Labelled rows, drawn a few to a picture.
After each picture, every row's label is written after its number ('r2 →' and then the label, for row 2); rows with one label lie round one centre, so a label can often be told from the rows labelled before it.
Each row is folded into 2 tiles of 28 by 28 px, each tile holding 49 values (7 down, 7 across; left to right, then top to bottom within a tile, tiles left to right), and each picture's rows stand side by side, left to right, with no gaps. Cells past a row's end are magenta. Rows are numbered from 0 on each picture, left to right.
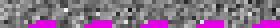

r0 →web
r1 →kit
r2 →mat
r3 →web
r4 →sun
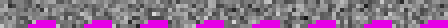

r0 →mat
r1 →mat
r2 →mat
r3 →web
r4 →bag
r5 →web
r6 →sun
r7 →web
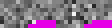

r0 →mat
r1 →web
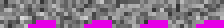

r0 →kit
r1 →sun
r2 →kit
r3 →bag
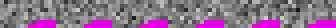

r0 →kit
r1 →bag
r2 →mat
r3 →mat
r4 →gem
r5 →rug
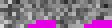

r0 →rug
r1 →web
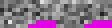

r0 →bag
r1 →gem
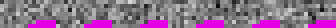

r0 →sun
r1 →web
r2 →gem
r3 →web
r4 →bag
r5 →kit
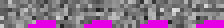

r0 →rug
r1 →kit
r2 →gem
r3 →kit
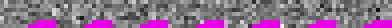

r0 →sun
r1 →web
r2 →gem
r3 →mat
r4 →rug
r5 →rug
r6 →bag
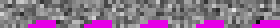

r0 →gem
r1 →web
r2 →sun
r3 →sun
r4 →kit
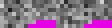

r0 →rug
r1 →sun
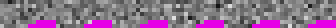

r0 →web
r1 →mat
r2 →sun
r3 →web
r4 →mat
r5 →sun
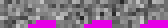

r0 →web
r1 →gem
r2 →bag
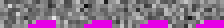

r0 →web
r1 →sun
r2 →sun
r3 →mat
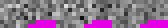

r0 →web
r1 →web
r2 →kit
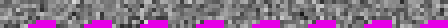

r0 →kit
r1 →gem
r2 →mat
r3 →gem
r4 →gem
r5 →gem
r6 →mat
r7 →sun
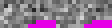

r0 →kit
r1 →kit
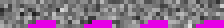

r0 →bag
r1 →kit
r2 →web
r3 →rug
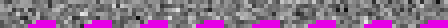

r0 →web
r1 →mat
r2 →web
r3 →kit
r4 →sun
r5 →gem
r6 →bag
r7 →rug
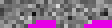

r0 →bag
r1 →sun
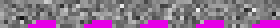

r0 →mat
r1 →kit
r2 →web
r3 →mat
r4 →sun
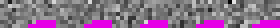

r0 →web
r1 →gem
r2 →mat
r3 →bag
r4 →rug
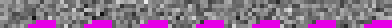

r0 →gem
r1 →sun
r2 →gem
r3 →kit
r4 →sun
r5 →kit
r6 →kit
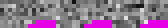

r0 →bag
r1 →rug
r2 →mat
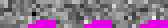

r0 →bag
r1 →gem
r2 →gem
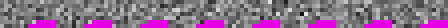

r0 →mat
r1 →mat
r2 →web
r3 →kit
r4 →sun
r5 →kit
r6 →gem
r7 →mat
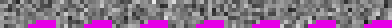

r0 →rug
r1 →sun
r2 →web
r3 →gem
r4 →sun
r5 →rug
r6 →web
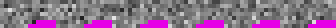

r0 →kit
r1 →web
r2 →rug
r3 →rug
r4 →mat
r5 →mat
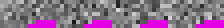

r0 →gem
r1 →mat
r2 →kit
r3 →gem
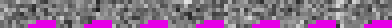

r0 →gem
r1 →kit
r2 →web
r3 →gem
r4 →sun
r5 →rug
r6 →gem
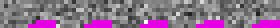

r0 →kit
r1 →rug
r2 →mat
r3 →gem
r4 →bag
